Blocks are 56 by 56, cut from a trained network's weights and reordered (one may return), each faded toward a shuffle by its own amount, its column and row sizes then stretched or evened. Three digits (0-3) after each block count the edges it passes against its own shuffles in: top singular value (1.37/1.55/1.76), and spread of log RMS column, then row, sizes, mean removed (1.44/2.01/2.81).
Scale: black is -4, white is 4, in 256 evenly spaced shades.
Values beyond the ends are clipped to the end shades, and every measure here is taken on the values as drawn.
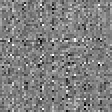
2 2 1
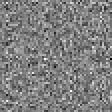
2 2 0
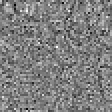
1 1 0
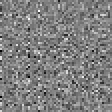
3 2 1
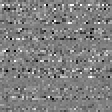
0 0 3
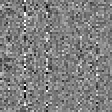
3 2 0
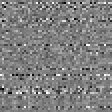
3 0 3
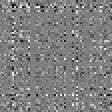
3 3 3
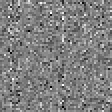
1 2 0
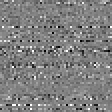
0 0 3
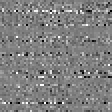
2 1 3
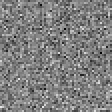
0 0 0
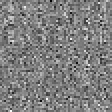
2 2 0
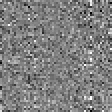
2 2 0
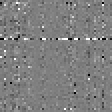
3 2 1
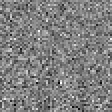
2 0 1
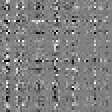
3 3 2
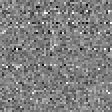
0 0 2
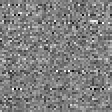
1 0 2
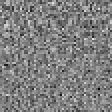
3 1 1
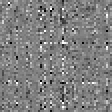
2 3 1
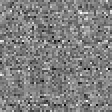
2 0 2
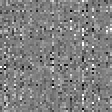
1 3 1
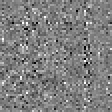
1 2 1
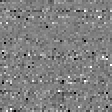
0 0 2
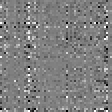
3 3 2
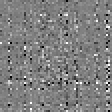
1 3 2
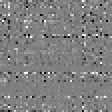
1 2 3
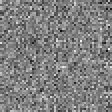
3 1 0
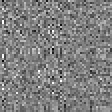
3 2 0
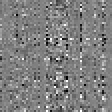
3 3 2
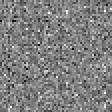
0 1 0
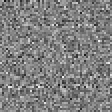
2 0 1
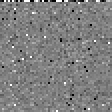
3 0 1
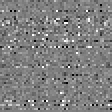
0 1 3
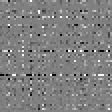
2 2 3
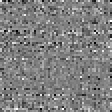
1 1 3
